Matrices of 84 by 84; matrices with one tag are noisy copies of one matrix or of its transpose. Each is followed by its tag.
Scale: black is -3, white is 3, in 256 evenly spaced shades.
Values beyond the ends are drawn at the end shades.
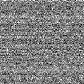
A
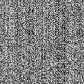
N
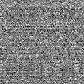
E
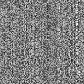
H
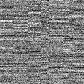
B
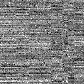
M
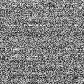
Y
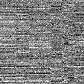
M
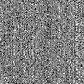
H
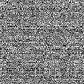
E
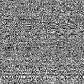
H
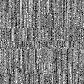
B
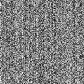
A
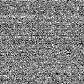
A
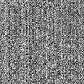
E
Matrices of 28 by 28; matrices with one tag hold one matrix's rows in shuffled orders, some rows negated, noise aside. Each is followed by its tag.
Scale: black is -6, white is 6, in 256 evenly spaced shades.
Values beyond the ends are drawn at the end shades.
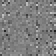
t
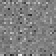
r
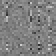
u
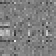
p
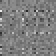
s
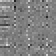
p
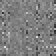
t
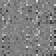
t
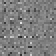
r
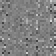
t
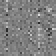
u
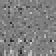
r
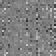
t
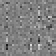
u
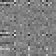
p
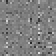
u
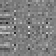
p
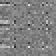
p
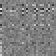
s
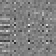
p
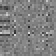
p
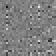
u
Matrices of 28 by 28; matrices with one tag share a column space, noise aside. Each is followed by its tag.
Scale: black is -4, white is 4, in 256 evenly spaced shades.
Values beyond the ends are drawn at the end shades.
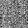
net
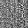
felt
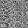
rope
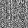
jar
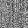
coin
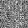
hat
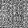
net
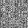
felt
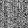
coin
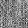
felt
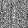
hat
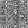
net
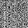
coin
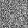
net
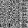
rope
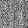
hat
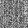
net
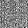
rope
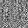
jar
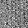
net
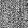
coin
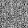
coin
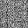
rope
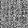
net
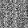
felt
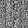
hat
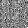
jar
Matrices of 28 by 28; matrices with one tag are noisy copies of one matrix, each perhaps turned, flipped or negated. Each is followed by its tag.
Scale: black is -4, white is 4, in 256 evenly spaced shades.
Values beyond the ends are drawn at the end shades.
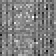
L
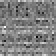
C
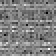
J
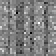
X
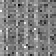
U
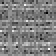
J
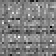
C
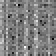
U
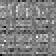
C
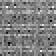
J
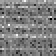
U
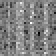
X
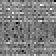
L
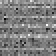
U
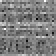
C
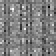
J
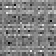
J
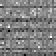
U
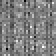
J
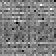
L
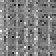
U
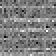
U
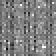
J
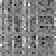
C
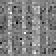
X
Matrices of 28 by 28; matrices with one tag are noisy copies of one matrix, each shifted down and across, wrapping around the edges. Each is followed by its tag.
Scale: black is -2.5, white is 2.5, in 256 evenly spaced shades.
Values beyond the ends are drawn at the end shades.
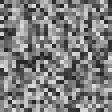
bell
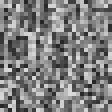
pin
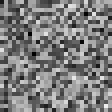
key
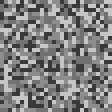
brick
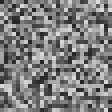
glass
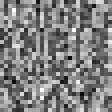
pin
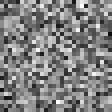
bell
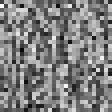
pin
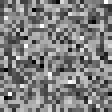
glass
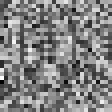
bell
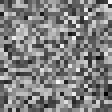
key
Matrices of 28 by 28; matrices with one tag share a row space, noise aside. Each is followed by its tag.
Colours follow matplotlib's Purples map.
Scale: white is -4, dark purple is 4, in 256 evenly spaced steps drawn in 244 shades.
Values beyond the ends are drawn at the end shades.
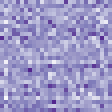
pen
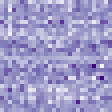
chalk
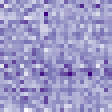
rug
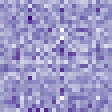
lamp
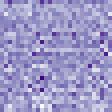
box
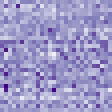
pen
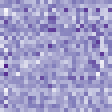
pen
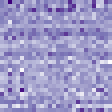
chalk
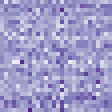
lamp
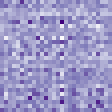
lamp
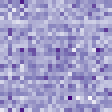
chalk
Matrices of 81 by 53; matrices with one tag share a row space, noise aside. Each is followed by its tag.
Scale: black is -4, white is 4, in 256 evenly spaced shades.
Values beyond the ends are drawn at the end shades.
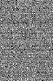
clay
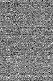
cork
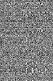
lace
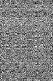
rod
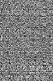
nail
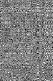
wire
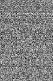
clay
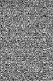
nail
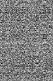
nail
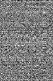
nail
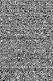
nail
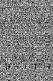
cork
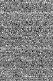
lace
